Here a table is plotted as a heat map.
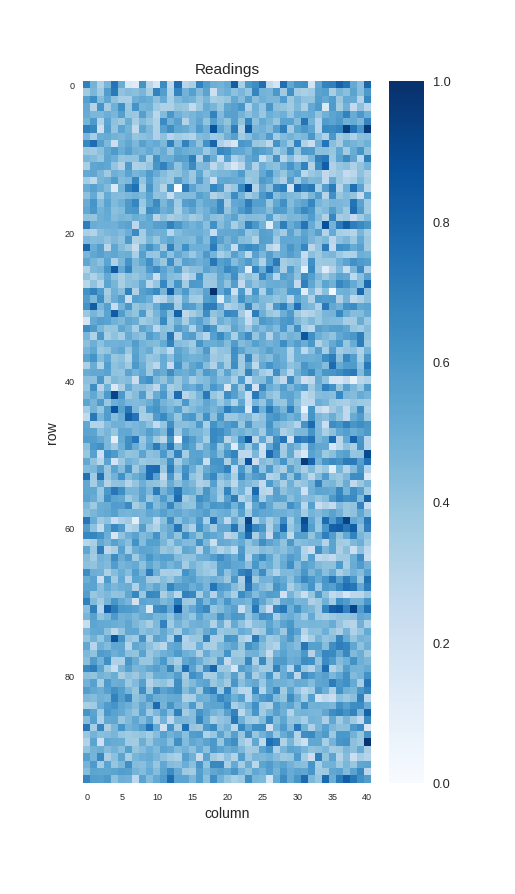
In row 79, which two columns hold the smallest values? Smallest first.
21, 4
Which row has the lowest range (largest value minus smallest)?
58
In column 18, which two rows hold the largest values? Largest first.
28, 6
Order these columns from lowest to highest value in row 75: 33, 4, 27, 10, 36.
27, 33, 10, 36, 4
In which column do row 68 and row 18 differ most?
38
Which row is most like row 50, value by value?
89
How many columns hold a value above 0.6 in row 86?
4
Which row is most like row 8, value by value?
79
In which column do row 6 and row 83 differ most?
40
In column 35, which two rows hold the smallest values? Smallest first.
28, 52
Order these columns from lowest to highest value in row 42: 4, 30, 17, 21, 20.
30, 21, 20, 17, 4
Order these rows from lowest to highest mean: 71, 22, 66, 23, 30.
23, 66, 22, 30, 71
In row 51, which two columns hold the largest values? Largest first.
31, 23
